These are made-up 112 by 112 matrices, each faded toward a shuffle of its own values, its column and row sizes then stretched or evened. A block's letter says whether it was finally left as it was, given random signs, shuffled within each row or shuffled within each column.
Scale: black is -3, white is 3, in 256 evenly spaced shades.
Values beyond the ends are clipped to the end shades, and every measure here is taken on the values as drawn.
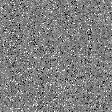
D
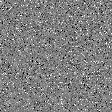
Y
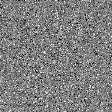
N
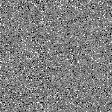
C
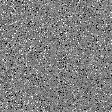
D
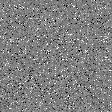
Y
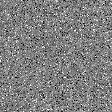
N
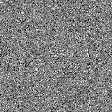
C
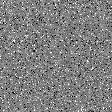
Y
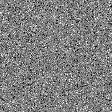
D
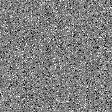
D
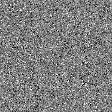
N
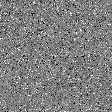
Y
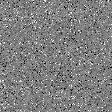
N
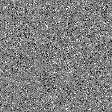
N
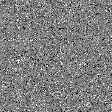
N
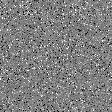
Y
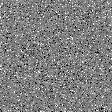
Y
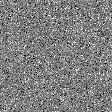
Y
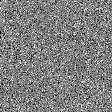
D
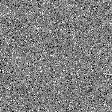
D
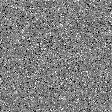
Y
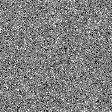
N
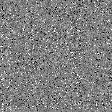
N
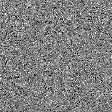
C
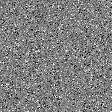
D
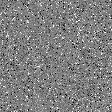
D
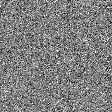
D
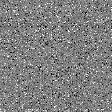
C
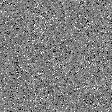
D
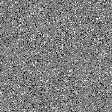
N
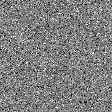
Y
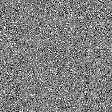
C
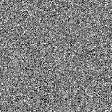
C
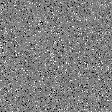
C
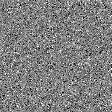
N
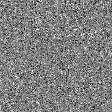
N
